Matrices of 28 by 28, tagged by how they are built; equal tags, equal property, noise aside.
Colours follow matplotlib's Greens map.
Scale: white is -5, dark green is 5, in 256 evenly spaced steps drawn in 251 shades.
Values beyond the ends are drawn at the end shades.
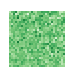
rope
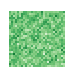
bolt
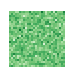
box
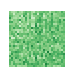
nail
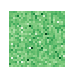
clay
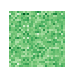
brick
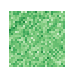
bolt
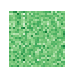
brick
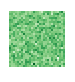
box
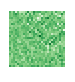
rope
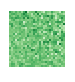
rope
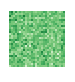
nail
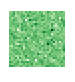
clay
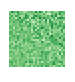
rope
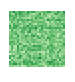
nail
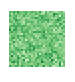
box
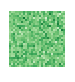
box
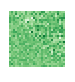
rope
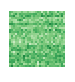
nail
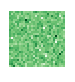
clay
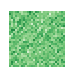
bolt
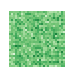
nail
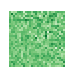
rope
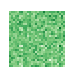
brick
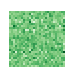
brick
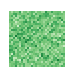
bolt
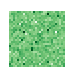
clay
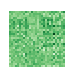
brick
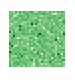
clay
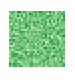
box
